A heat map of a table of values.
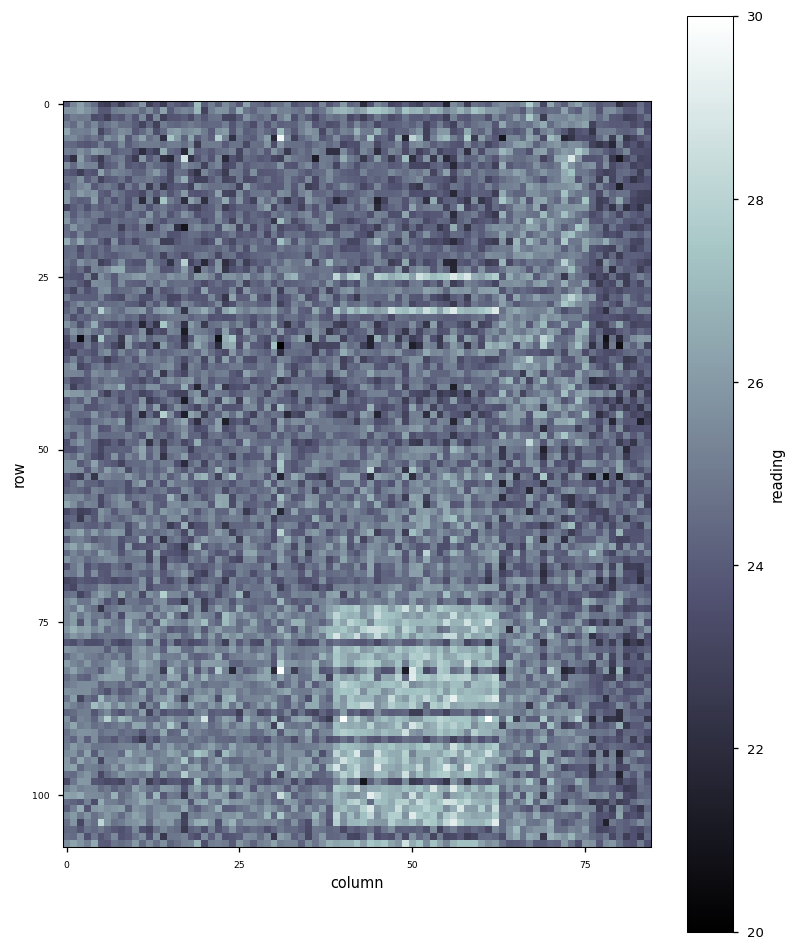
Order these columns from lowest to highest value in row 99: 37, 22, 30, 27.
27, 22, 37, 30
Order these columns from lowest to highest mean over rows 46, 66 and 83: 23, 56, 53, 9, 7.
23, 9, 56, 53, 7
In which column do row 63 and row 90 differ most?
50
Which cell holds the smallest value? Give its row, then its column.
35, 31
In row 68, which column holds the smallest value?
69
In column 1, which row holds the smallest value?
8
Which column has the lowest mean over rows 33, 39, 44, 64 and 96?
17
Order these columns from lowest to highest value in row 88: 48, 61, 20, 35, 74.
35, 48, 61, 20, 74
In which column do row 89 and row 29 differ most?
61
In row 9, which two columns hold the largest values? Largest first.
72, 63
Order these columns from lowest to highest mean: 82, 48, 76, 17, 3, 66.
82, 76, 17, 3, 66, 48
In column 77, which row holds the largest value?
64
